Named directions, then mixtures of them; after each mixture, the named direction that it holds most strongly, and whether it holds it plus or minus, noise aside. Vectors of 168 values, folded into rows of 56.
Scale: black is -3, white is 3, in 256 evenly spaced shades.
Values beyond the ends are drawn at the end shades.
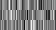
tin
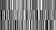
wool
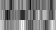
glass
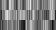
glass, minus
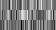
tin, minus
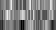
glass, minus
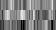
glass, minus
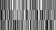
wool, plus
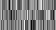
tin, minus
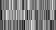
tin, plus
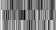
wool, minus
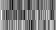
wool, minus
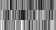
glass, plus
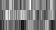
glass, minus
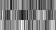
glass, plus
